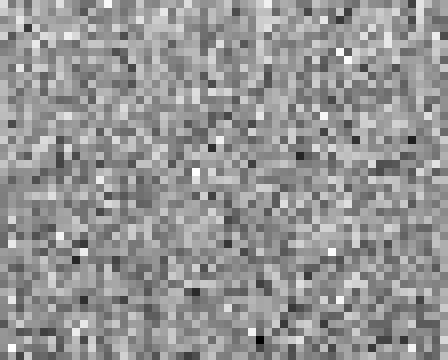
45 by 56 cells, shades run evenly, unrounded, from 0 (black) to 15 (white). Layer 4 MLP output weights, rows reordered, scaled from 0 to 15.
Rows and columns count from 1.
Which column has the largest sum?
21
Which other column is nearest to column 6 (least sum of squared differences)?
31
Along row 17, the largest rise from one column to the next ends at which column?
42
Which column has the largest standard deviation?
33
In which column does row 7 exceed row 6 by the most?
43
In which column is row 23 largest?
13
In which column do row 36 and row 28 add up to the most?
44
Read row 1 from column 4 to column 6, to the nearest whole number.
6 11 10
